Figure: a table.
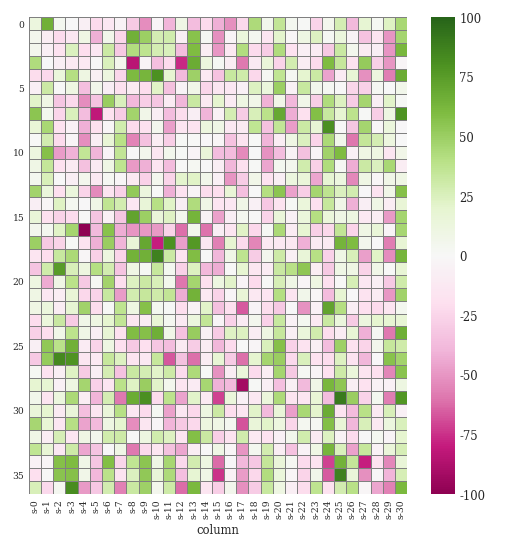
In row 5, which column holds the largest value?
s-20
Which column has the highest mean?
s-30
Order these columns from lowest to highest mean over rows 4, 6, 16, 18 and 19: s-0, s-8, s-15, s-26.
s-15, s-0, s-26, s-8
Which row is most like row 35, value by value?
34
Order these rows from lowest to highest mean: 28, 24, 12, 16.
16, 12, 28, 24
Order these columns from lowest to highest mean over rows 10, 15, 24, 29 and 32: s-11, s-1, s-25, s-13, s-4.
s-1, s-4, s-11, s-25, s-13
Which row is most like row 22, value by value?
28
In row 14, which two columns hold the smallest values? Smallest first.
s-26, s-19
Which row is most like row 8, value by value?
30
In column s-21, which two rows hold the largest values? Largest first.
19, 3
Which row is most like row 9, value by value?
11
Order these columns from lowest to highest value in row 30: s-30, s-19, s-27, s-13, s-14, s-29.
s-19, s-13, s-30, s-14, s-29, s-27
